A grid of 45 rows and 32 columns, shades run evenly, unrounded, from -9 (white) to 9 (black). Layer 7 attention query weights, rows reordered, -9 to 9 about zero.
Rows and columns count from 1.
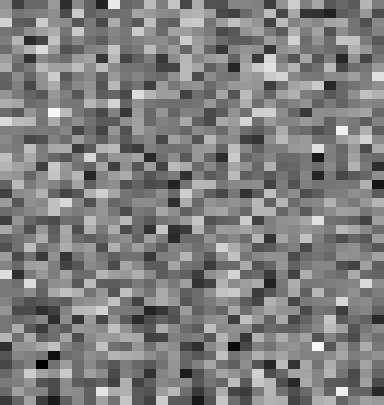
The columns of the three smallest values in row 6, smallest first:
4, 10, 13
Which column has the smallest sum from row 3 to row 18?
5
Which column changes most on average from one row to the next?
23
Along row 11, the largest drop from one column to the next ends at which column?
12
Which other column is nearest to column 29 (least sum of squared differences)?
14
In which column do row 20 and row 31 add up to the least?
20
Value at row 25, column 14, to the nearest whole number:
1
